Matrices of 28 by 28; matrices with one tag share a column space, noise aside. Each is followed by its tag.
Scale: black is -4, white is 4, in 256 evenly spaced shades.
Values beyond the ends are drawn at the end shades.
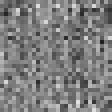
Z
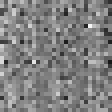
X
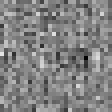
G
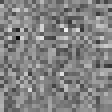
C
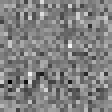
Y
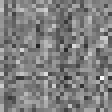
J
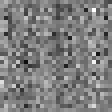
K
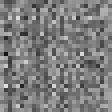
K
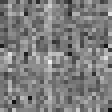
G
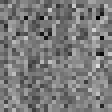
K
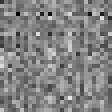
G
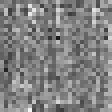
Z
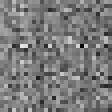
J
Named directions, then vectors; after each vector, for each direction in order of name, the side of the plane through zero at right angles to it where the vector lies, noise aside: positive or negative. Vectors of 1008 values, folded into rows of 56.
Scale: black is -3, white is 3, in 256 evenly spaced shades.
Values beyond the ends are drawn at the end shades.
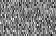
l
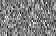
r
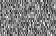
negative, positive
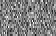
negative, positive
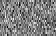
positive, positive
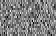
positive, negative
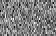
positive, positive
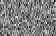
positive, positive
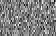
positive, positive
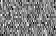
positive, negative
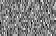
negative, positive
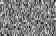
positive, positive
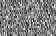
negative, positive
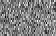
negative, negative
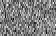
negative, negative
